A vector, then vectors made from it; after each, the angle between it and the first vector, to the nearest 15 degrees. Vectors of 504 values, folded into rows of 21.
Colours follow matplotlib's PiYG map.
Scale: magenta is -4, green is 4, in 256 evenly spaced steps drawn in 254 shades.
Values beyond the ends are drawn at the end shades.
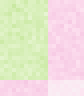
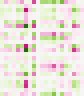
90 degrees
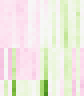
120 degrees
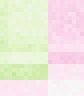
15 degrees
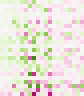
75 degrees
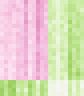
165 degrees
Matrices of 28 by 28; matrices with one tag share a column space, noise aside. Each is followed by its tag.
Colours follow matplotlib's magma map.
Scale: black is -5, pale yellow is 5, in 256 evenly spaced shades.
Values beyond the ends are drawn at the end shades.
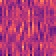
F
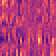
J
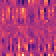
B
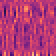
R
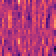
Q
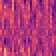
Q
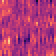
J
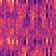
Q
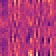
J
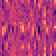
F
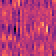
F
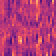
J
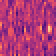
F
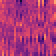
J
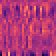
R
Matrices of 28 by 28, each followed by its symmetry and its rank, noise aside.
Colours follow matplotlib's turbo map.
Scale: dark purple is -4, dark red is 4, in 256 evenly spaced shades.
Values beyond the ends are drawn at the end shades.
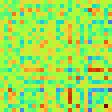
symmetric, rank four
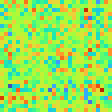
antisymmetric, rank eight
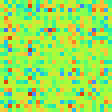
antisymmetric, rank six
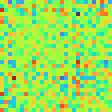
antisymmetric, rank four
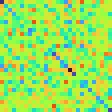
symmetric, rank eight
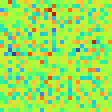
antisymmetric, rank eight
